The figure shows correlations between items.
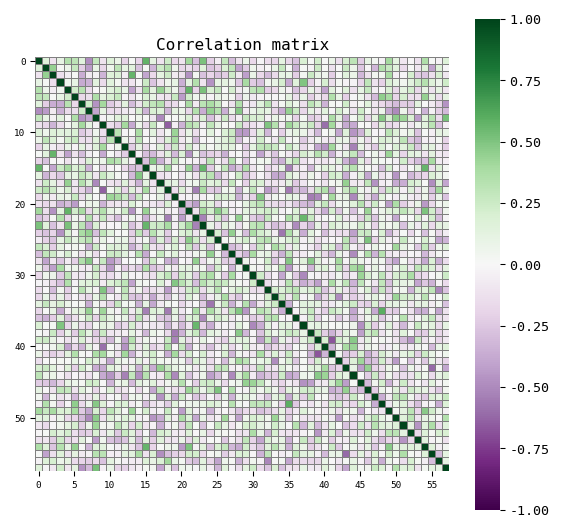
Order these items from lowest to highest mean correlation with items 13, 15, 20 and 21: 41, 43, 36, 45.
36, 41, 45, 43
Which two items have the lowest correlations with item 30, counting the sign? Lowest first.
37, 34
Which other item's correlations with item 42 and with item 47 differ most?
50
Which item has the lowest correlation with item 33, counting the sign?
42
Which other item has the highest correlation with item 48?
35
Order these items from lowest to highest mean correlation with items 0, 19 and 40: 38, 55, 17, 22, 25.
38, 55, 22, 17, 25
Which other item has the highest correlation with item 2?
13
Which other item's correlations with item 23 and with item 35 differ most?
15
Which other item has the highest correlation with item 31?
19
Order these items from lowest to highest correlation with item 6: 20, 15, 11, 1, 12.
1, 11, 20, 12, 15
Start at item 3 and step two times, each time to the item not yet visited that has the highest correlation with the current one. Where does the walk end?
22
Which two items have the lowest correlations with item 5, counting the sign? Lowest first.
20, 47
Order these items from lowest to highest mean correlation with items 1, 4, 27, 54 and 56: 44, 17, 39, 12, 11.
44, 39, 12, 11, 17
